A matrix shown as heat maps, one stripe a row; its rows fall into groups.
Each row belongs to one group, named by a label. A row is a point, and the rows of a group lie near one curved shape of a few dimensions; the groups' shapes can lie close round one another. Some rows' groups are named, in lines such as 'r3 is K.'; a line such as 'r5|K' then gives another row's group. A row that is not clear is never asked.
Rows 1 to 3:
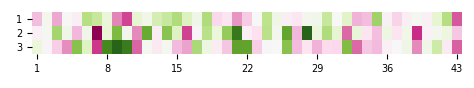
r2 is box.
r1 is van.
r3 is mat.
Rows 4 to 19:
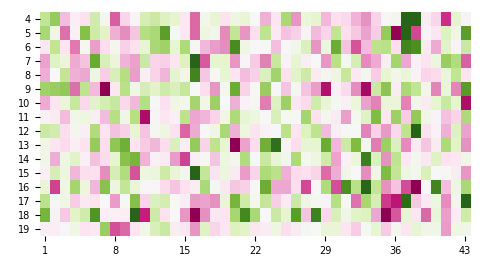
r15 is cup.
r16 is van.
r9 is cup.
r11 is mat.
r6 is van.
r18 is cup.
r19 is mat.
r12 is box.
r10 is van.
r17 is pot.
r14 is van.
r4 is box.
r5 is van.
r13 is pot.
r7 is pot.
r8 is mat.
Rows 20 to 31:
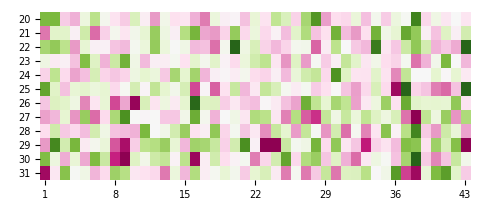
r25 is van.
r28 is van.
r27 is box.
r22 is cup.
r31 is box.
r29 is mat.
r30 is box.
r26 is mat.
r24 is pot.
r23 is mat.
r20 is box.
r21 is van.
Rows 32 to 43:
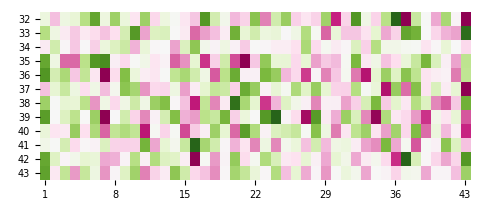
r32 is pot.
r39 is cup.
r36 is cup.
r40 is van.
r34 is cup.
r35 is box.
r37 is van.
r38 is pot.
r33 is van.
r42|van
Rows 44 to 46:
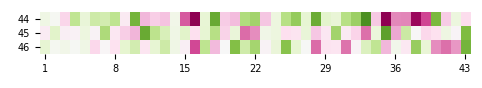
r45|van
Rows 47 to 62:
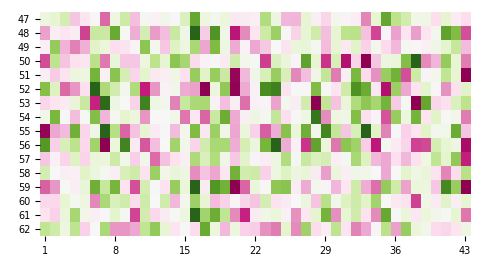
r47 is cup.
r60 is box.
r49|pot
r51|pot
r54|box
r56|cup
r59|pot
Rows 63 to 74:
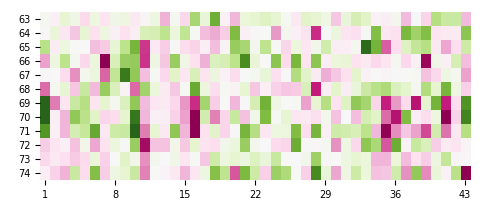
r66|box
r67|mat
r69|van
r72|van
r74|van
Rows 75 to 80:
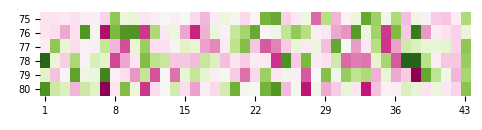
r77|pot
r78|box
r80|cup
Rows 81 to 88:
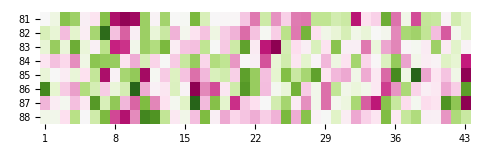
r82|box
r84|pot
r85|van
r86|cup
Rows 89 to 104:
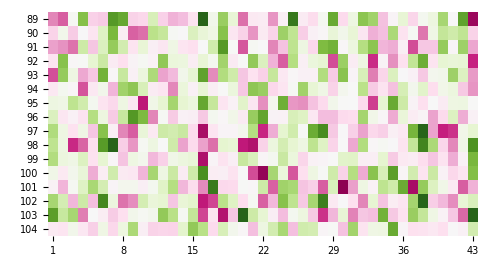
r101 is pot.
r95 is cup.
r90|van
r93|pot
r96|mat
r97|box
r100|mat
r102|box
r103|cup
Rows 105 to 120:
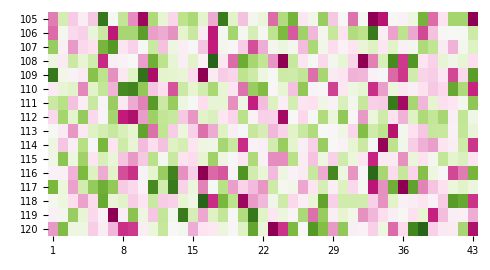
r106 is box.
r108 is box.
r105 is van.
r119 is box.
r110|mat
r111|van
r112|mat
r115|mat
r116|mat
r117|van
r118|pot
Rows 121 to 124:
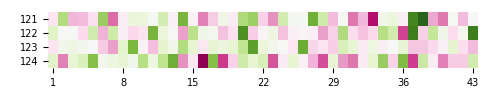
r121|van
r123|box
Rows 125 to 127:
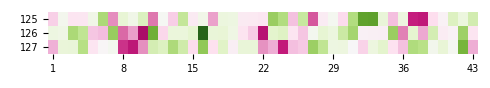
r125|box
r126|mat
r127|mat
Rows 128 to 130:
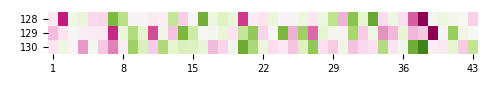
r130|van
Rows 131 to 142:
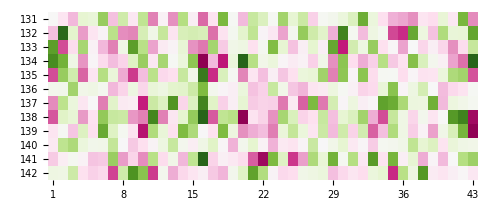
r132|pot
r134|cup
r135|pot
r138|pot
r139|van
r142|van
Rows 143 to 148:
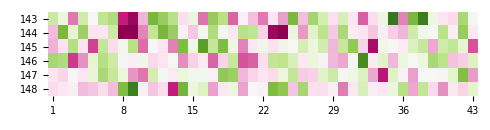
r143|box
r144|mat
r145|mat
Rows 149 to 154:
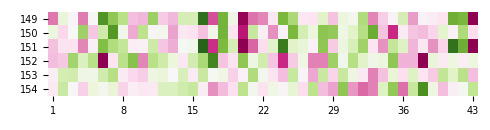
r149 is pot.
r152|box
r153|mat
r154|van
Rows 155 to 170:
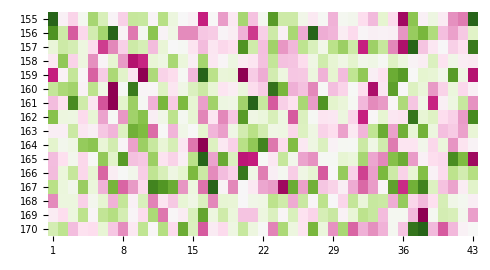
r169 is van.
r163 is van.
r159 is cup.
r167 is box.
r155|van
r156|box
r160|cup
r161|box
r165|pot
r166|van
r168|box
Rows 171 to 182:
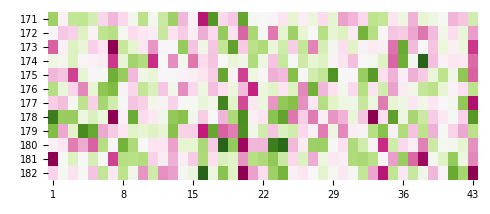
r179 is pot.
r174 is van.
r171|pot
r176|box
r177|van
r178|cup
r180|pot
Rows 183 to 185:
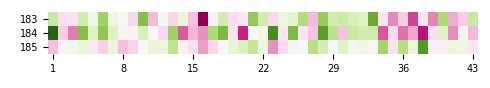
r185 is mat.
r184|van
